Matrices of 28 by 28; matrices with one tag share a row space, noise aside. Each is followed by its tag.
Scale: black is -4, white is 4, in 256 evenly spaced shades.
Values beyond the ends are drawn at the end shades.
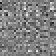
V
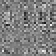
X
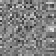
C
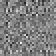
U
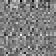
U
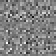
U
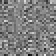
V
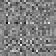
U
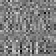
U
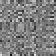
C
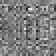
V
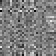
C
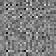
U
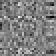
C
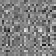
X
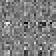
X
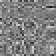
C
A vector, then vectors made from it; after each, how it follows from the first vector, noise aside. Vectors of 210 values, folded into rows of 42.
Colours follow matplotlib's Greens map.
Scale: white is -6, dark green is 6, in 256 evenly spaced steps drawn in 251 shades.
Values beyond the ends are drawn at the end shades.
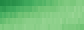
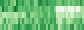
wrapped around, negated, scaled up.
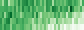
reversed, negated, scaled up.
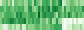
wrapped around, negated, scaled up.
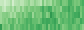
negated.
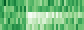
wrapped around, negated, scaled up.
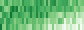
reversed, negated, scaled up.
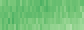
reversed, negated, shrunk.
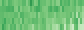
reversed, negated, partly zeroed.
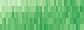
negated.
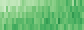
negated.
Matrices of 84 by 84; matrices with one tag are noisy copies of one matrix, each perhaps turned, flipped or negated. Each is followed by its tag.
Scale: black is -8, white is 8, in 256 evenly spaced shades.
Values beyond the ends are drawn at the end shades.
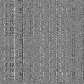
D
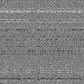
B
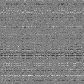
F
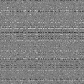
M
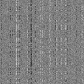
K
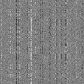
K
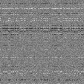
F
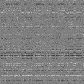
F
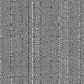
M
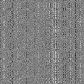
F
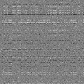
D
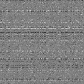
M
